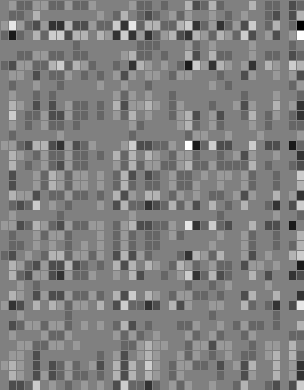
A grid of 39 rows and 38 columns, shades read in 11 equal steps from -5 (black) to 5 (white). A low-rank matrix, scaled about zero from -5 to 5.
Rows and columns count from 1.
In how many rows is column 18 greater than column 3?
8
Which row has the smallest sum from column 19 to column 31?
15
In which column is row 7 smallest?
24
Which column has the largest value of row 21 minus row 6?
38
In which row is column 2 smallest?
4
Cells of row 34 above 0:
9
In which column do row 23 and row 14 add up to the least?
37
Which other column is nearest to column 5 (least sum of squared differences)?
16
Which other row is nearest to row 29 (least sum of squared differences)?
32
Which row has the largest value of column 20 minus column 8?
3
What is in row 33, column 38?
2
